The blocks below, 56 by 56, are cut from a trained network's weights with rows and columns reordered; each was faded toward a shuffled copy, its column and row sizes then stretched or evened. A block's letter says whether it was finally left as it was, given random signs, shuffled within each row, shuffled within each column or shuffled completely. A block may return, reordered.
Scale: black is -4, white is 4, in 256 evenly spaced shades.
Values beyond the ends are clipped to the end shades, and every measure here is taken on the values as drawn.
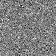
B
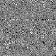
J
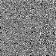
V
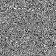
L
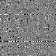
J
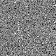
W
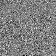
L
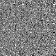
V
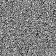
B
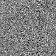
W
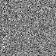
V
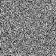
W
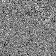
L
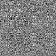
J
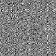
J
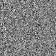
W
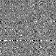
J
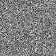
W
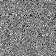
L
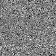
L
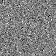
B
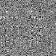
J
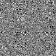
V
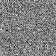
L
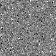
W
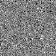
V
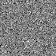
L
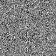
W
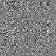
J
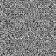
J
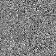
V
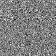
L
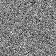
B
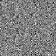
J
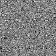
L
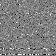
L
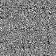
V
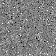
B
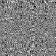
J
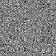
J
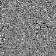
V
